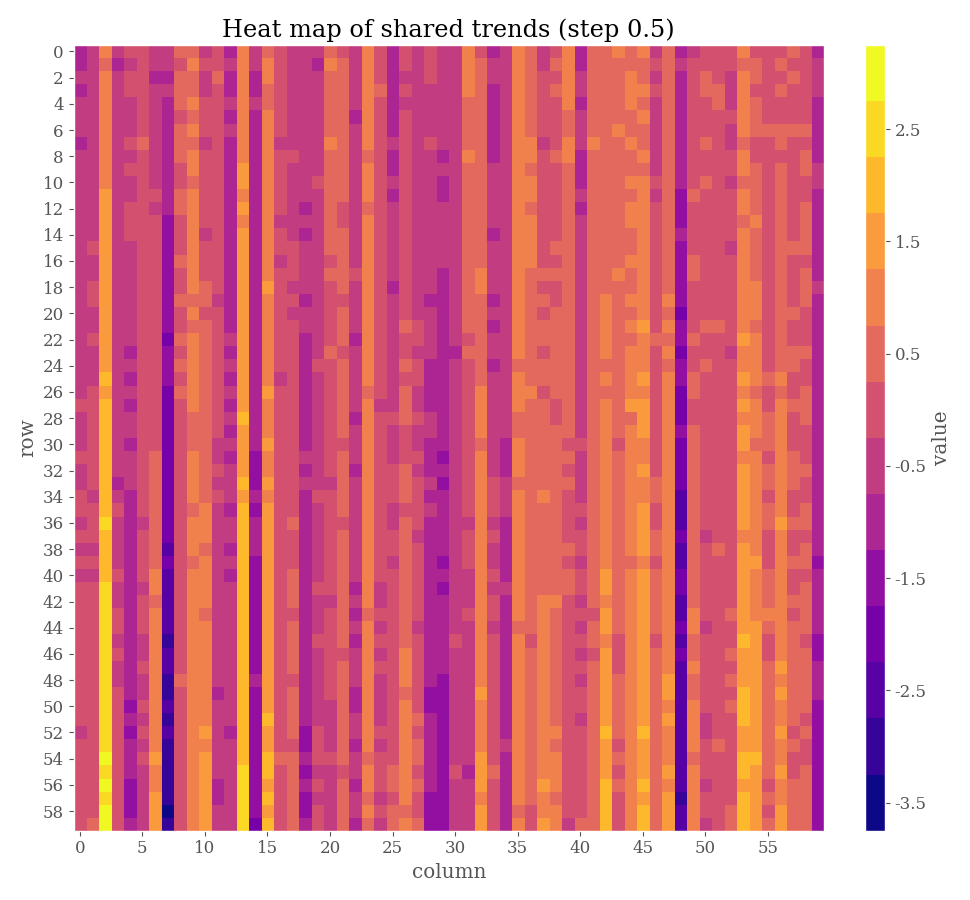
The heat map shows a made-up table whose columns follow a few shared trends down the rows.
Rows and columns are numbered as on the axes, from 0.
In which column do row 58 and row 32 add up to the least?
7
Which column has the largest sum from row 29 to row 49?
2
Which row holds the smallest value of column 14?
59
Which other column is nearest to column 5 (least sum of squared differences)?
24
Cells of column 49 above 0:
37
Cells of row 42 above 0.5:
17
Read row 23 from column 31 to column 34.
0.5 0.5 -0.5 -0.5
